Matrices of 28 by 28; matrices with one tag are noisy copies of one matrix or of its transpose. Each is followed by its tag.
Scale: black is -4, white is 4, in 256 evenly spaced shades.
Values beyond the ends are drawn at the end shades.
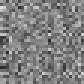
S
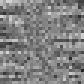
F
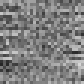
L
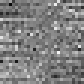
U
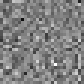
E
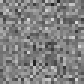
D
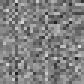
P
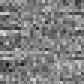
L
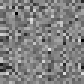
S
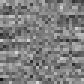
F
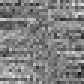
U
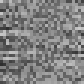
L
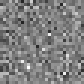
S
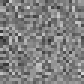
S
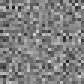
S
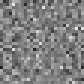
E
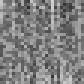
L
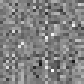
P
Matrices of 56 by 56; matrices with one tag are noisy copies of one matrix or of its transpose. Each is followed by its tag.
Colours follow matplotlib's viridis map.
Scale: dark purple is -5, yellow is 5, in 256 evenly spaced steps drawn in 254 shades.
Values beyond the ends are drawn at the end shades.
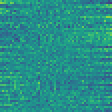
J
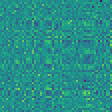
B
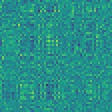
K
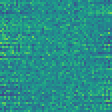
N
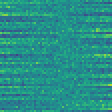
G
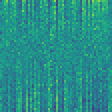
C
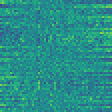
J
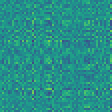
B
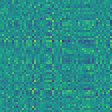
B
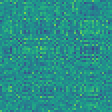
K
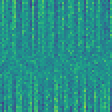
G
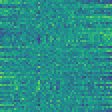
J
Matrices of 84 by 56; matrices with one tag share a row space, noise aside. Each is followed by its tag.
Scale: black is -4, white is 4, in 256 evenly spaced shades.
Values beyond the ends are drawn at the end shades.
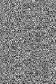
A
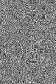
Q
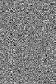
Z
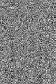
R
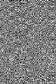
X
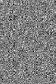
Z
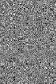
Z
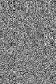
Z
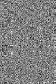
R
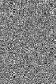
Z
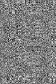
A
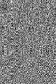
R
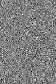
Q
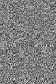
Z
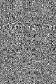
A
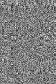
R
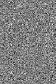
Z
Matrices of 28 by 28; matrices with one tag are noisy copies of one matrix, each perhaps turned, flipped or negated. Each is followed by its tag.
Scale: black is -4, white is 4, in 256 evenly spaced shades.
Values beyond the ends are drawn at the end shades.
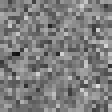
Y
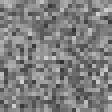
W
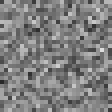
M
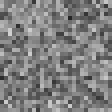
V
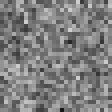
V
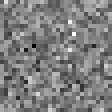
M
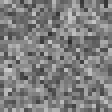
V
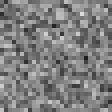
M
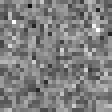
W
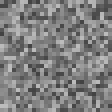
W
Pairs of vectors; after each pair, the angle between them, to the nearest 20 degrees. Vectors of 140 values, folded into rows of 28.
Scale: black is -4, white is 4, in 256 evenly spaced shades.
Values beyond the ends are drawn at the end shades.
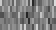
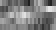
100 degrees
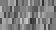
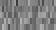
40 degrees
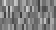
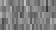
60 degrees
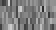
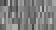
40 degrees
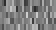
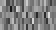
140 degrees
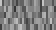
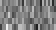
60 degrees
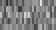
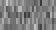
160 degrees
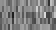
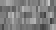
120 degrees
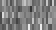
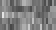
40 degrees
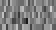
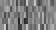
60 degrees
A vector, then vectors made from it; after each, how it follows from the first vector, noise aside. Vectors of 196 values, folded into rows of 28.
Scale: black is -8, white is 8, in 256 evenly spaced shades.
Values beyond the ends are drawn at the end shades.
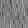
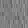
shrunk.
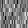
reversed, negated, scaled up.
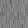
shrunk.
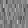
wrapped around.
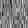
scaled up.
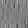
reversed, partly zeroed.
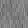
shrunk.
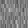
reversed, negated.
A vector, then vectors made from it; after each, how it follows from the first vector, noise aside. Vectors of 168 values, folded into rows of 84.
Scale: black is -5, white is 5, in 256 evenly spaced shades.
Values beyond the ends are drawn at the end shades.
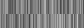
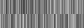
reversed, negated.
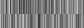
reversed, negated.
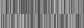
reversed, negated.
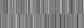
negated, partly zeroed.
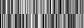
reversed, scaled up.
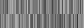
negated.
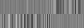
wrapped around, partly zeroed.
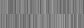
shrunk.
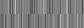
wrapped around, partly zeroed.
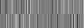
negated, partly zeroed.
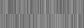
shrunk.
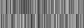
reversed, negated.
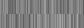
shrunk.
